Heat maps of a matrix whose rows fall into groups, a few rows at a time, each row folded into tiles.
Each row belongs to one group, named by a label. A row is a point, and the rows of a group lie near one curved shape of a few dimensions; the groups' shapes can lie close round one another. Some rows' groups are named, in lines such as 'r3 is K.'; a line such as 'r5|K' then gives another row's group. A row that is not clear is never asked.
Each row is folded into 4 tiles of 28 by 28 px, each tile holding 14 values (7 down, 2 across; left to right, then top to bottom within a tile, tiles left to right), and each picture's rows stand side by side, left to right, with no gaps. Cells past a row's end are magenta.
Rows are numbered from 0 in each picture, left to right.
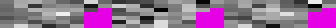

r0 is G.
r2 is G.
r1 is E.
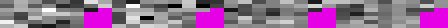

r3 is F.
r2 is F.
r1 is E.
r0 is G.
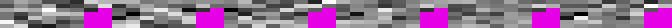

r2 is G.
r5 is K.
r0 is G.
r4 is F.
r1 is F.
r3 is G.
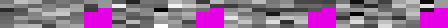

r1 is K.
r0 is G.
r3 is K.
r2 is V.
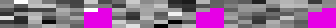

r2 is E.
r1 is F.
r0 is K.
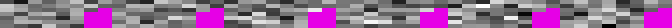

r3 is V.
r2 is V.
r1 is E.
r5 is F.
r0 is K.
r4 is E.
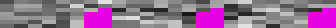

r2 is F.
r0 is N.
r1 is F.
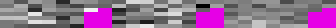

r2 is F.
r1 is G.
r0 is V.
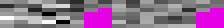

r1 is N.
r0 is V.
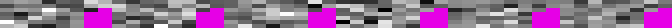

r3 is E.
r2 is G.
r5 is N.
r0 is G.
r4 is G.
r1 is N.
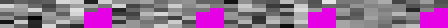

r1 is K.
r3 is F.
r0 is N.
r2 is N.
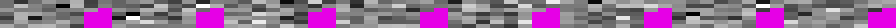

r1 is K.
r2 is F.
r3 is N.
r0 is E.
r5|E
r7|G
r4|N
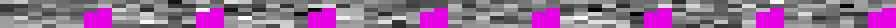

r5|F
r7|E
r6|N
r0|F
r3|V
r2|F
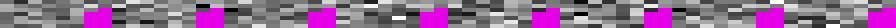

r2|G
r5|K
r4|K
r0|K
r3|E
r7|N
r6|G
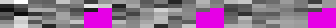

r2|F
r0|F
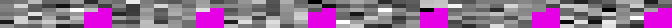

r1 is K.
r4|K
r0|V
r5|E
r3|G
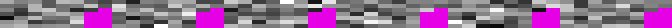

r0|F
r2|F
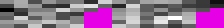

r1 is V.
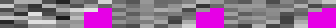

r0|V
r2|N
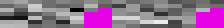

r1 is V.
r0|F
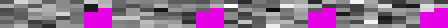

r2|K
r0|G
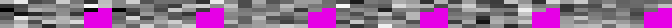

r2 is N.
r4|N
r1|G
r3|K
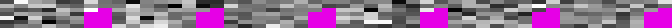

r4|G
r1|E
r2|K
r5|N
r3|V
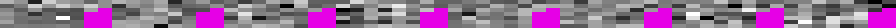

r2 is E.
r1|F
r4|K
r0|E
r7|V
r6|E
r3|K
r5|N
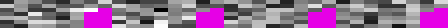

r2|G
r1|E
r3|N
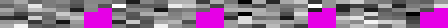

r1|K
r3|F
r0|F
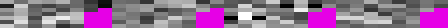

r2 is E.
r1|E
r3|V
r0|V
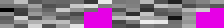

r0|G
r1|V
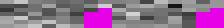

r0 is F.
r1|E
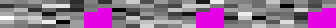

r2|E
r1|G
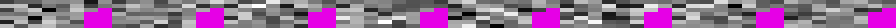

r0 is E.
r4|F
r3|V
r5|K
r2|E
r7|F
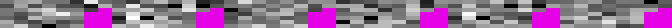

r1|E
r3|E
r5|V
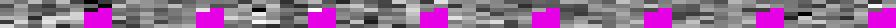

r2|V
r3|N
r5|F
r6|F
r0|V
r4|V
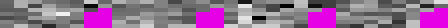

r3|N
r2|E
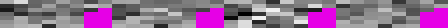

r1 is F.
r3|F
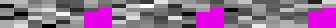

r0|F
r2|G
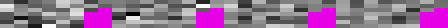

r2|N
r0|N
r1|K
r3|N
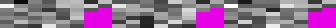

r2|K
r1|N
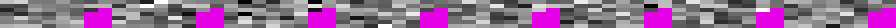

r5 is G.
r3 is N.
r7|F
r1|E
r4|K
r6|K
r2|K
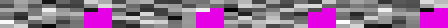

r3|G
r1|V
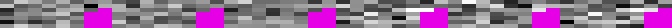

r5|V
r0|G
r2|F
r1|N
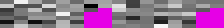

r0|G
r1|N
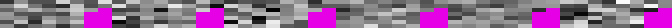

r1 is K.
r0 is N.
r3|G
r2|E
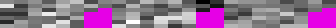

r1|V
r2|F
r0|K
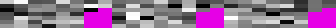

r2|V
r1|E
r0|F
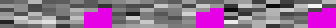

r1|K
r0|V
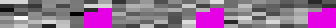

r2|V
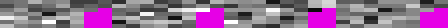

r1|V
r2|G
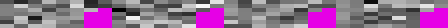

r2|N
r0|E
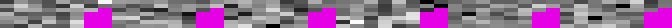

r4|K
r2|F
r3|V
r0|N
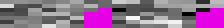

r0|K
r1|F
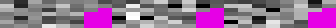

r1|E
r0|N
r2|E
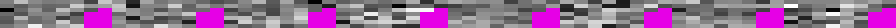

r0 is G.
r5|G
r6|F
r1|N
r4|F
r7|K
